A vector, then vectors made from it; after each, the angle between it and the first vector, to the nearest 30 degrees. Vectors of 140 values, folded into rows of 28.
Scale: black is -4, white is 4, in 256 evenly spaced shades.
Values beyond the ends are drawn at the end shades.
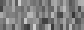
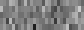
120 degrees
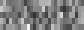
120 degrees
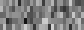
150 degrees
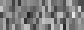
150 degrees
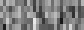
60 degrees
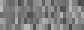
150 degrees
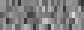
150 degrees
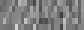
60 degrees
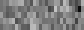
60 degrees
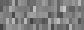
60 degrees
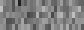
150 degrees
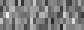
60 degrees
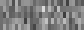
120 degrees
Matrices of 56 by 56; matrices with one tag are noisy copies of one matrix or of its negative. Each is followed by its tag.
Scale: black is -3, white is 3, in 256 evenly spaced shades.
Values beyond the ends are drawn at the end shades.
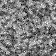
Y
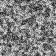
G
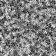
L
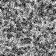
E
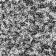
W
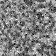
W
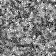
E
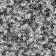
G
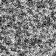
Y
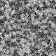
L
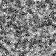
Y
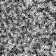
W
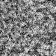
W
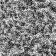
W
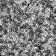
G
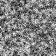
L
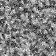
L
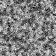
G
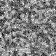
L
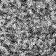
Y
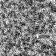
W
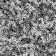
E
